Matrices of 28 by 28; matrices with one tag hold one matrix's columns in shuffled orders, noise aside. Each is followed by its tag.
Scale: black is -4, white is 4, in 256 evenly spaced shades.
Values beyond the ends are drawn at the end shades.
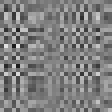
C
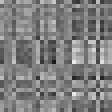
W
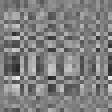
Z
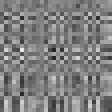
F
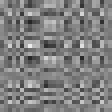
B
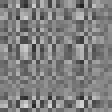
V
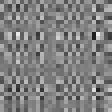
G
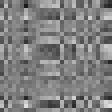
V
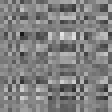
G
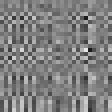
F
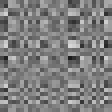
B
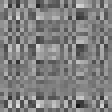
V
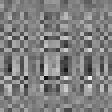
Z
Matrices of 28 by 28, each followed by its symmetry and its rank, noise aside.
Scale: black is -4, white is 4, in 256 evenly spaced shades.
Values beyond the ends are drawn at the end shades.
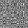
antisymmetric, rank four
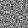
antisymmetric, rank four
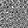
no symmetry, rank four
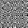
antisymmetric, rank four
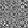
no symmetry, rank three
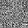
no symmetry, rank four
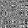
antisymmetric, rank four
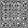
symmetric, rank three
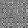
antisymmetric, rank four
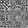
symmetric, rank four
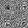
symmetric, rank four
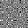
antisymmetric, rank four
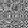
no symmetry, rank three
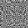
antisymmetric, rank four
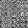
no symmetry, rank four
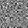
no symmetry, rank four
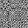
symmetric, rank four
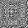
symmetric, rank four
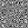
no symmetry, rank four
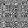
no symmetry, rank four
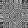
symmetric, rank three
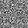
antisymmetric, rank four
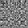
symmetric, rank three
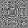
symmetric, rank four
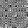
symmetric, rank three
